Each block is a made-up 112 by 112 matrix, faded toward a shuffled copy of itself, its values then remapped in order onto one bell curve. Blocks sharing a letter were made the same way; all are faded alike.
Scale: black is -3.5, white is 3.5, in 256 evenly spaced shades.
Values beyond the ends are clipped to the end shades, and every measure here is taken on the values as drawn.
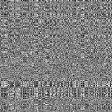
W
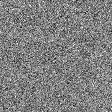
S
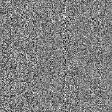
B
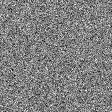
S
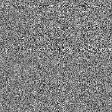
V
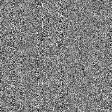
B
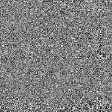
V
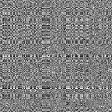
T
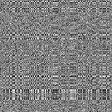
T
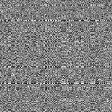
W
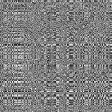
T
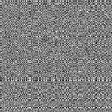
T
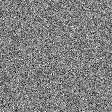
S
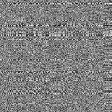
W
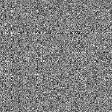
V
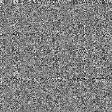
V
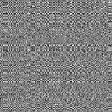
T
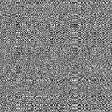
W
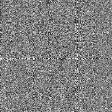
V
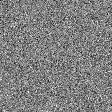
S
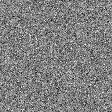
S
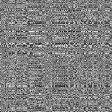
W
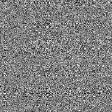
V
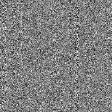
B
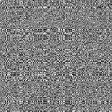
W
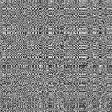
T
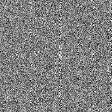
B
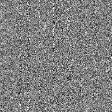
B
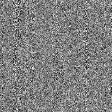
B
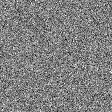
S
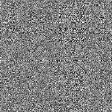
V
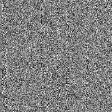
B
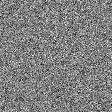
S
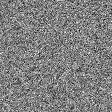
S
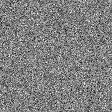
S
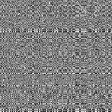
T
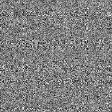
V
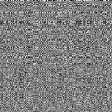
W
